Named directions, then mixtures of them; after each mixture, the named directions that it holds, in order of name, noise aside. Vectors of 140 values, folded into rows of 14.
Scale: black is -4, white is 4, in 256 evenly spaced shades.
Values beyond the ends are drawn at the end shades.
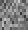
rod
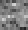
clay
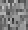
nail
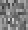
nail.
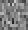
nail, rod.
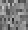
nail.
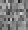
nail, rod.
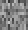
nail.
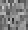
nail.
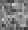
clay, nail.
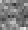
clay.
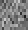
rod.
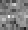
clay.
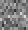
clay, rod.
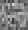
clay, nail.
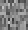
nail.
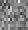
nail, rod.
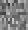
nail.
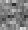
clay.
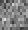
clay, rod.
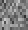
rod.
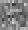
clay, nail.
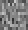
nail, rod.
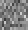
rod.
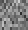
rod.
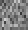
rod.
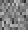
nail, rod.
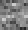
clay.
